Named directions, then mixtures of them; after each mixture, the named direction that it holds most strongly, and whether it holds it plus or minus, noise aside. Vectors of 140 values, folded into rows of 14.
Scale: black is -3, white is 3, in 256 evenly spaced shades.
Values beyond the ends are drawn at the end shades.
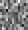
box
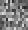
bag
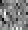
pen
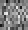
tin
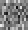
tin, minus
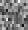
box, plus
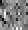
pen, plus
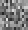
bag, minus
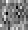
tin, minus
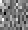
pen, minus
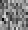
pen, plus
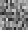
bag, minus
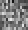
bag, plus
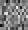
tin, plus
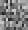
bag, minus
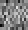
tin, plus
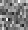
box, plus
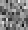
bag, minus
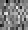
tin, plus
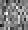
tin, plus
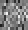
tin, plus
